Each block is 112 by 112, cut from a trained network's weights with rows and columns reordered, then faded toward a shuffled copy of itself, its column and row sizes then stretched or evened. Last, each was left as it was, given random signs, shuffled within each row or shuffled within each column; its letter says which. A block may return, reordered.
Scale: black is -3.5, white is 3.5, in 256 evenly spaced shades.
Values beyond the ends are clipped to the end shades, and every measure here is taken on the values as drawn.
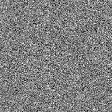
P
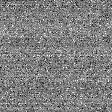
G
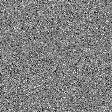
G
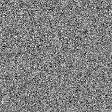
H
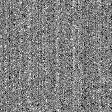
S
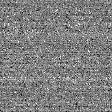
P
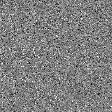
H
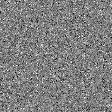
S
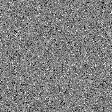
S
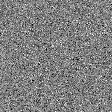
G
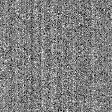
S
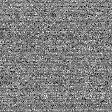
P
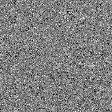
H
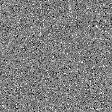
H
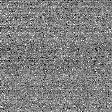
P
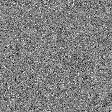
G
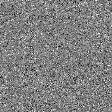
H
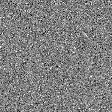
G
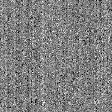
P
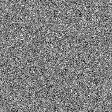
S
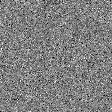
G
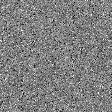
S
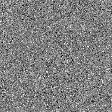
H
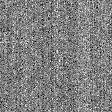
S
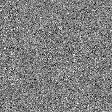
H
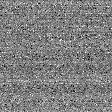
G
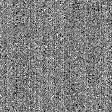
P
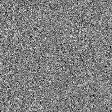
S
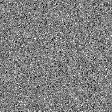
H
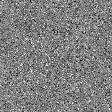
S
